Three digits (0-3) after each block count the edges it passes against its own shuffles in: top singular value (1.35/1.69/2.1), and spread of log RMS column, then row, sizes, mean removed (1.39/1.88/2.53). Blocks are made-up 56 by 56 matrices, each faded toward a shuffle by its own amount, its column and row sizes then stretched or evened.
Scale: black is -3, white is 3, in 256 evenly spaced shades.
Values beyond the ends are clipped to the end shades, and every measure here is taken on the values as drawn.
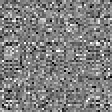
3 1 1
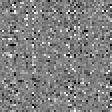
2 2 2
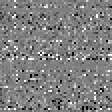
1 1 3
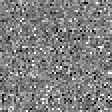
0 0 2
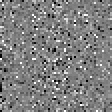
0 2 0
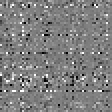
0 3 3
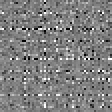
2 2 3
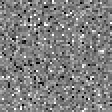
0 1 0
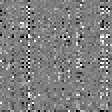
3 3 2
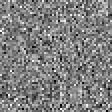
2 0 1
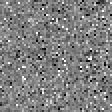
0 2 0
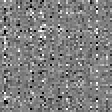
0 3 2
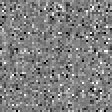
0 2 1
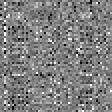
3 2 1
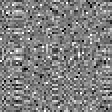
3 0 0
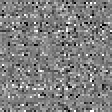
0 1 3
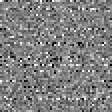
0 1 3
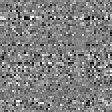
2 1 3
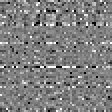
3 0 3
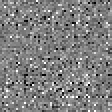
0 1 2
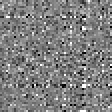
2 2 2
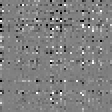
2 3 3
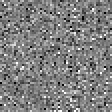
1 2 1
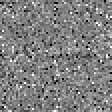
0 1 0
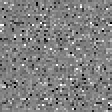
1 0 2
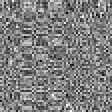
3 0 0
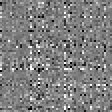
1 3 3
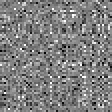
3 2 1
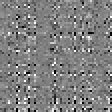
3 3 3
